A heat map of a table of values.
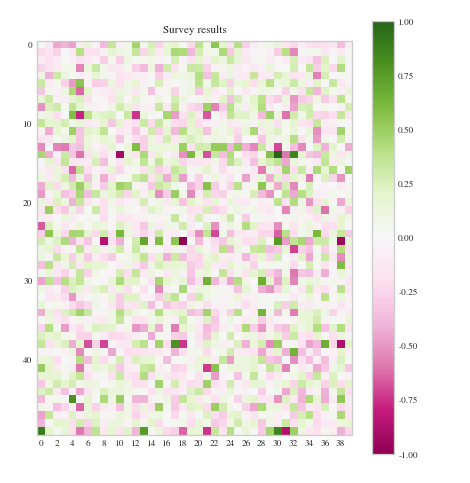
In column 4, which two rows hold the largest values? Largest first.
45, 9
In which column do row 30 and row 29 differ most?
3
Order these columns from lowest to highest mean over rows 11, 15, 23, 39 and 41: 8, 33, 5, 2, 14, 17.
5, 17, 33, 2, 8, 14
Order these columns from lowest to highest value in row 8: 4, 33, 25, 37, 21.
37, 25, 33, 4, 21
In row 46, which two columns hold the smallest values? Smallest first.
5, 27
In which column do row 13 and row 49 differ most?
30
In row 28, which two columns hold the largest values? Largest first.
38, 1
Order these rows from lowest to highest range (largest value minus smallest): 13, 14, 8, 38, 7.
7, 8, 13, 38, 14
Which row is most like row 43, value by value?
8
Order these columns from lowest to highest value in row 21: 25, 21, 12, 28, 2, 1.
2, 28, 12, 25, 21, 1
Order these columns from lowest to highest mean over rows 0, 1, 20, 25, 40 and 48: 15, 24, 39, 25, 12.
24, 15, 39, 25, 12
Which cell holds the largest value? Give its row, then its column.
14, 30
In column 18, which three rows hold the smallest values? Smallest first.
25, 38, 49
